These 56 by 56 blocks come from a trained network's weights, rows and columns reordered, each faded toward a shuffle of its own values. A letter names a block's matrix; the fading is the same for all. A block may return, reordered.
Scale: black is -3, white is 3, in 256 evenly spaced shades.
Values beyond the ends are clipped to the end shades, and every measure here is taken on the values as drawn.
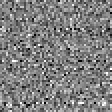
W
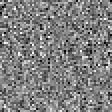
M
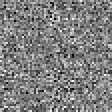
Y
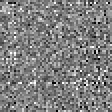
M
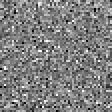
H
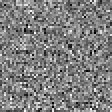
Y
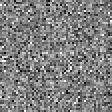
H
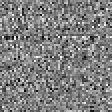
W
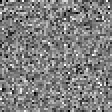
H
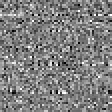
W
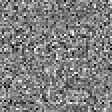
W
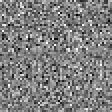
Y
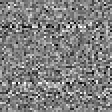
W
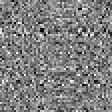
W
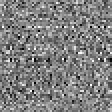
W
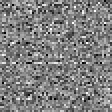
W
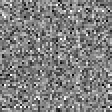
H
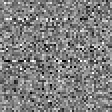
W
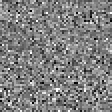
H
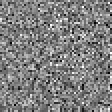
Y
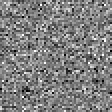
H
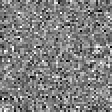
H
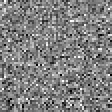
H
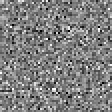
H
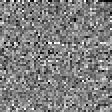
W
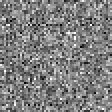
Y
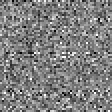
W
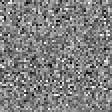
H
